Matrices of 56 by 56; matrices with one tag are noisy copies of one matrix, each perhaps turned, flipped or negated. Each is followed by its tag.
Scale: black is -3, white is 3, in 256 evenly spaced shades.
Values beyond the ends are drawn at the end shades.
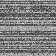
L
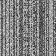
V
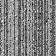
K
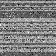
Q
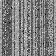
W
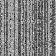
K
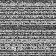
L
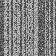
Q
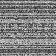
V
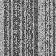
Q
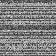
L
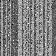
Q
